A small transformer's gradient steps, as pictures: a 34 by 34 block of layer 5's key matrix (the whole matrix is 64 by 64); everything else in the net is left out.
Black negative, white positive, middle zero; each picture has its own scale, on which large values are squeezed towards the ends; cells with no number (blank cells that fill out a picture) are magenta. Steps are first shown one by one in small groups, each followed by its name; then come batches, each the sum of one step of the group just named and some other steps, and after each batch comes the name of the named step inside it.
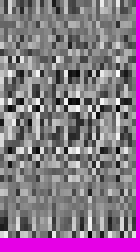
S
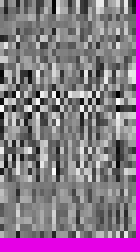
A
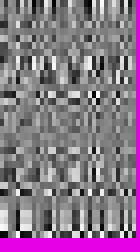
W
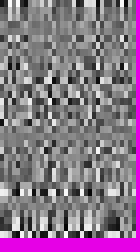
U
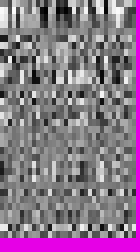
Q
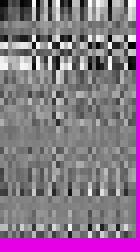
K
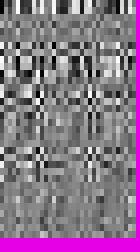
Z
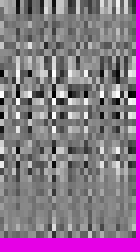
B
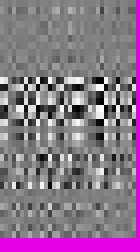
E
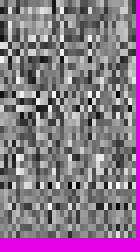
A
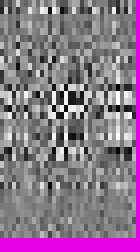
Z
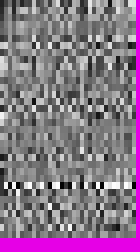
K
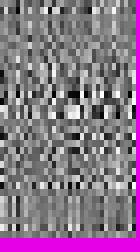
B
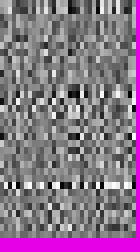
B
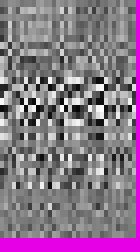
E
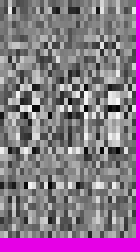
S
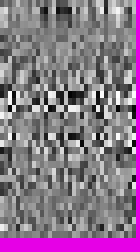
Q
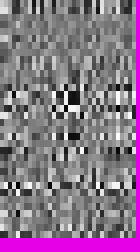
W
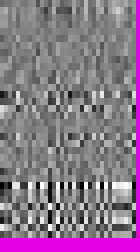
Q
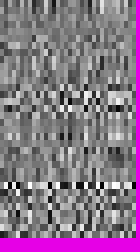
W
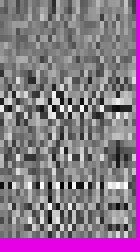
A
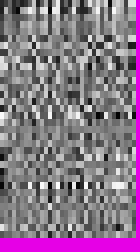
K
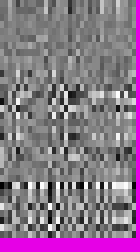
B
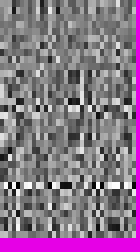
S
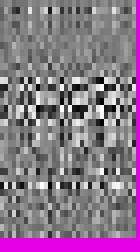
E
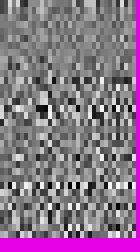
U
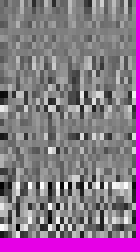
W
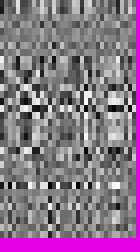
Z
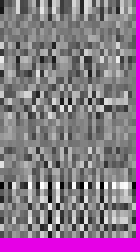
Z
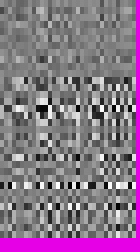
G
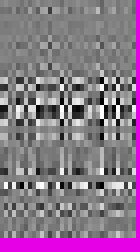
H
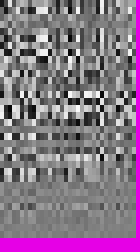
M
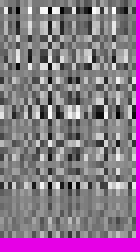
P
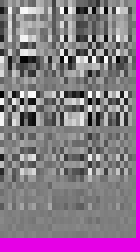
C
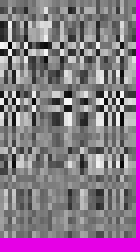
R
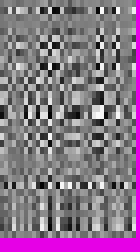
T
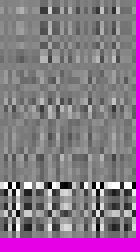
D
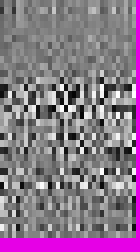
H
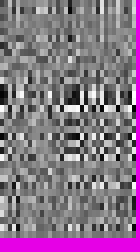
M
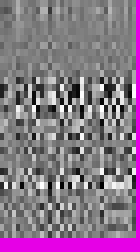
H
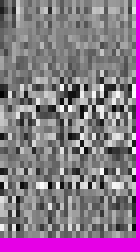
H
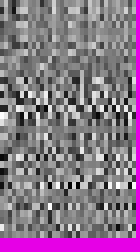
G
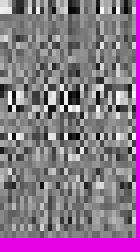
T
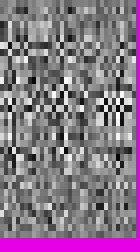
R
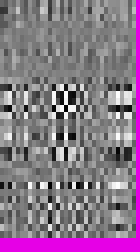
G
